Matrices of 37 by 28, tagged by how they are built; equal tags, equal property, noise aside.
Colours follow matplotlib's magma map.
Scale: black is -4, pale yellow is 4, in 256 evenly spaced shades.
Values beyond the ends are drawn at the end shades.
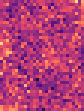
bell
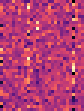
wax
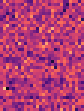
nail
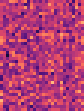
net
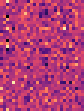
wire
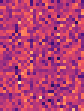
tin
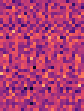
nail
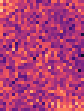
bell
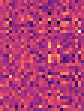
wire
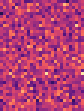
nail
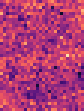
bell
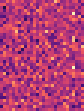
tin
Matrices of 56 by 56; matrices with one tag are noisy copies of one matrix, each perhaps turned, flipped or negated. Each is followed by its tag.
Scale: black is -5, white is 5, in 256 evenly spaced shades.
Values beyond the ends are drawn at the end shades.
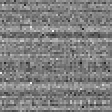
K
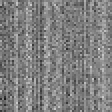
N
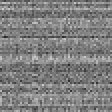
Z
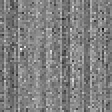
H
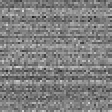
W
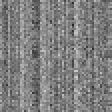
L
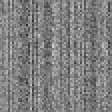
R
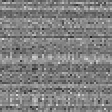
Z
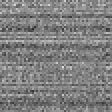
N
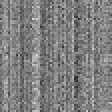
L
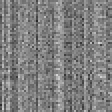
Z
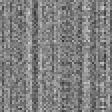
K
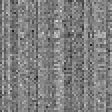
Z
